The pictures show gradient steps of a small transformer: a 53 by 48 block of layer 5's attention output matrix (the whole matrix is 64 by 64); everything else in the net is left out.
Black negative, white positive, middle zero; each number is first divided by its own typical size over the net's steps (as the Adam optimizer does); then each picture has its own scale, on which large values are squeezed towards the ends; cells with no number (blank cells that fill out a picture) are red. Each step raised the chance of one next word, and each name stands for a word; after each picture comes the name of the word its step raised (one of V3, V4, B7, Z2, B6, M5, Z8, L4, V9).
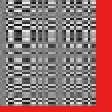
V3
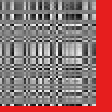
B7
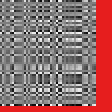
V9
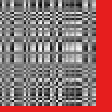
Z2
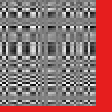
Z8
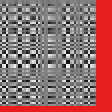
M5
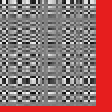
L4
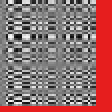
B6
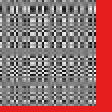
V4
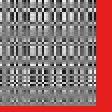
Z8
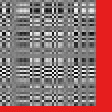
V4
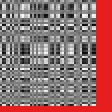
B7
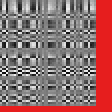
V4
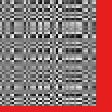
B6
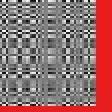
V9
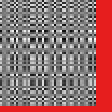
V3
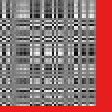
B7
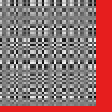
M5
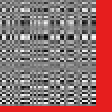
B6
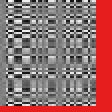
V9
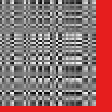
L4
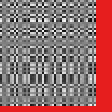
V9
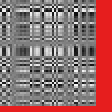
Z8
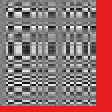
Z8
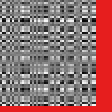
V9
